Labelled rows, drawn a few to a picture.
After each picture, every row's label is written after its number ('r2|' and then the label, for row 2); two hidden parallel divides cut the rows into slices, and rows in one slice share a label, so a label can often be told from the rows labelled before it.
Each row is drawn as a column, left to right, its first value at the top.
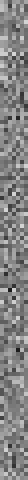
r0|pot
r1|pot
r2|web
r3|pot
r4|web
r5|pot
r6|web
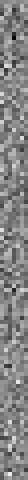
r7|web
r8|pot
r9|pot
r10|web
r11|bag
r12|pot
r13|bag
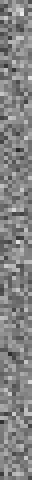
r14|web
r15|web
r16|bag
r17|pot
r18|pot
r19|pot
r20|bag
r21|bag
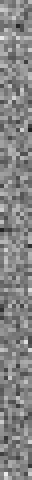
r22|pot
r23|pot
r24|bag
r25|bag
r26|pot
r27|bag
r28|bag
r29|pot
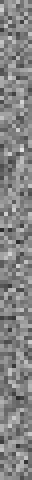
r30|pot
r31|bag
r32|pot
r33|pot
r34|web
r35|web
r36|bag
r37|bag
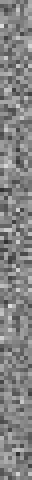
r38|web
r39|web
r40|web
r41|bag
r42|pot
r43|bag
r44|bag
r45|pot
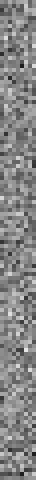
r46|web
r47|bag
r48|web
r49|bag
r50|web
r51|web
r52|pot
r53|bag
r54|pot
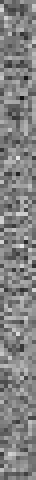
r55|pot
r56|web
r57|web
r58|web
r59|web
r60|web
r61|web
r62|bag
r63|pot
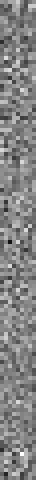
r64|web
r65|web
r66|web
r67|pot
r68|pot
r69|web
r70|web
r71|bag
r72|bag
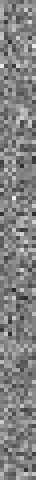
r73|pot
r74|web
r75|bag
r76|web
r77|pot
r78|pot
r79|pot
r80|bag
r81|pot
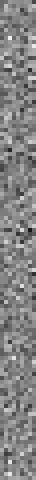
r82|bag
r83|pot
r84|pot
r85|bag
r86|bag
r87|web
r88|bag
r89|pot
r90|pot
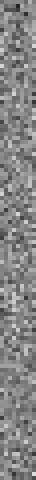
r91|pot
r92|bag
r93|bag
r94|web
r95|web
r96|bag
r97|bag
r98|bag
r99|pot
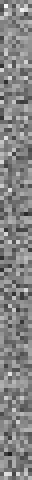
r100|web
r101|pot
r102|pot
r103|web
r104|pot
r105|pot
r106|pot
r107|bag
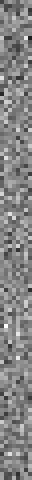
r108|pot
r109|web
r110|web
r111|bag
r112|web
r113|bag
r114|pot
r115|web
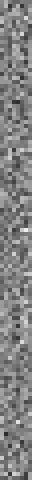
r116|bag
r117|bag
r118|web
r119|pot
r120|pot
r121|web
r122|web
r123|bag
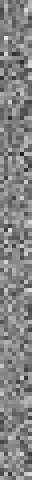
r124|web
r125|pot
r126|web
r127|bag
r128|bag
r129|web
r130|pot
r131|pot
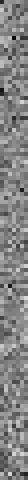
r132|pot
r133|bag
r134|pot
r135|web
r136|bag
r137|web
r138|web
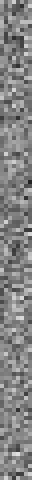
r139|bag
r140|bag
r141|bag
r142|web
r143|web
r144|web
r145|pot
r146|pot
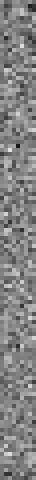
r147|bag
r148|web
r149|web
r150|bag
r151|bag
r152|pot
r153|bag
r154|web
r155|web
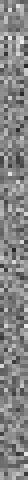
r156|pot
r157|web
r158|pot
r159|bag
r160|pot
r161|pot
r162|web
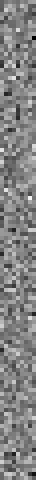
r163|web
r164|pot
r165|pot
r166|pot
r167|web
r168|bag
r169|bag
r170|web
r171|web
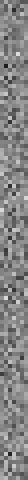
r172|bag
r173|web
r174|pot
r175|web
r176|bag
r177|bag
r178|bag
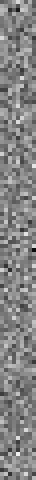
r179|pot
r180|pot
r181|web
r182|bag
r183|web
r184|pot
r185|pot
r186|bag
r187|web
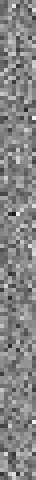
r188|web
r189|web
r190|pot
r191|pot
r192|web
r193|bag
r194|bag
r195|web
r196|pot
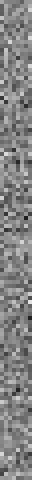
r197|web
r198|pot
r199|bag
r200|bag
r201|pot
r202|bag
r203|bag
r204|pot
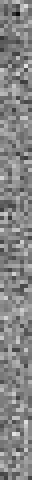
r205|web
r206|web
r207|bag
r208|web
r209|web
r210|bag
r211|pot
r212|bag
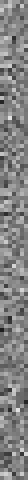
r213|pot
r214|pot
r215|pot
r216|web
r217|bag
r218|pot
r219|bag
